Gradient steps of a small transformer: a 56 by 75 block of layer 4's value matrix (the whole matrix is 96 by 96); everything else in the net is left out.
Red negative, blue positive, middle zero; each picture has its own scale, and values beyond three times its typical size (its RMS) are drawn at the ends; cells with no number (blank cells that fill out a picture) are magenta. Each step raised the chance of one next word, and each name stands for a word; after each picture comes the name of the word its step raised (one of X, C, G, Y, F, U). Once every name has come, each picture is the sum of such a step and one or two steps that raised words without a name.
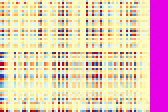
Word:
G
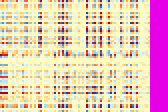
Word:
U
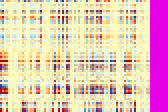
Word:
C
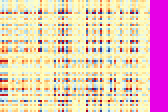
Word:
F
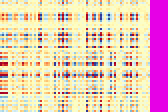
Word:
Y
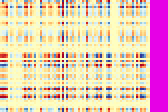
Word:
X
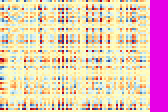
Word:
C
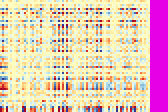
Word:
F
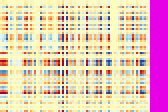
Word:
C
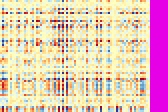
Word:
F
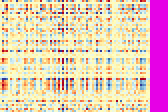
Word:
F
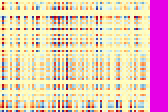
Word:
U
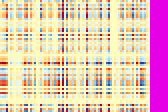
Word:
Y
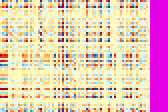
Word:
X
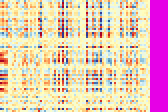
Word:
X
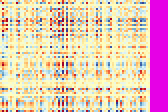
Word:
G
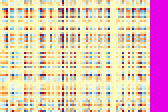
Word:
Y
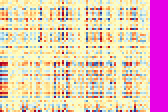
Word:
Y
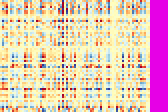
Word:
X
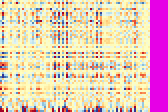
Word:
G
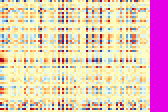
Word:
C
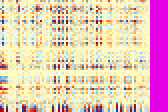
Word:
C
